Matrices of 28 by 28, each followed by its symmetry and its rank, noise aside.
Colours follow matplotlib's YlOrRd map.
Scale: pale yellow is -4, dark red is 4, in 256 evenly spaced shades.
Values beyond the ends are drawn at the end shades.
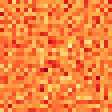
antisymmetric, rank six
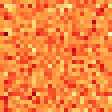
no symmetry, rank six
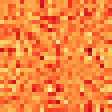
antisymmetric, rank six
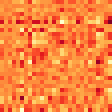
no symmetry, rank three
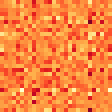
antisymmetric, rank four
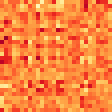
antisymmetric, rank four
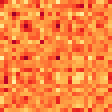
symmetric, rank three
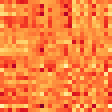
no symmetry, rank three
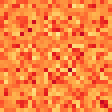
symmetric, rank four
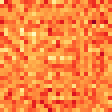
no symmetry, rank six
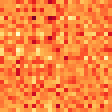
antisymmetric, rank four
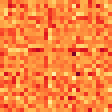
antisymmetric, rank six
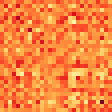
symmetric, rank four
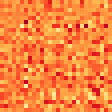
antisymmetric, rank six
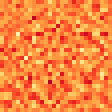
antisymmetric, rank six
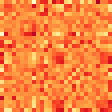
symmetric, rank four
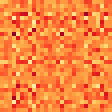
no symmetry, rank three
